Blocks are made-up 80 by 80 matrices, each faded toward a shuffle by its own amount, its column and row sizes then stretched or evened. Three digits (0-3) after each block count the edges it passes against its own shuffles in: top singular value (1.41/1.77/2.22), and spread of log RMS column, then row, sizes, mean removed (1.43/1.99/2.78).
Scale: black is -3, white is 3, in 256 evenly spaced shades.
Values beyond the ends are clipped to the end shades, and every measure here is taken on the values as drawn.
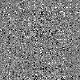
0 2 2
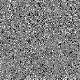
1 2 1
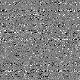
1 0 3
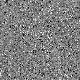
1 1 0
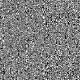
1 2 0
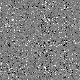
0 1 1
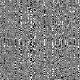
3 3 1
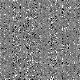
0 3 1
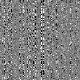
3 3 0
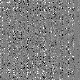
0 3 1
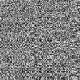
3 1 1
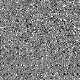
0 1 2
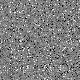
1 0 1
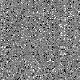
2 1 1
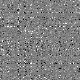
1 2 2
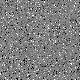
0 1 0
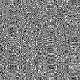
3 0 0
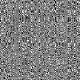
3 3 0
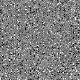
0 2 0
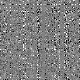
1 3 2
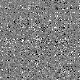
1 2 2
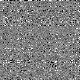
1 2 3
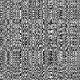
3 3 0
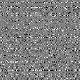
3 1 3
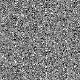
1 2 0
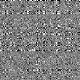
3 2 3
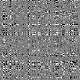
3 3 3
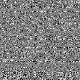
2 0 3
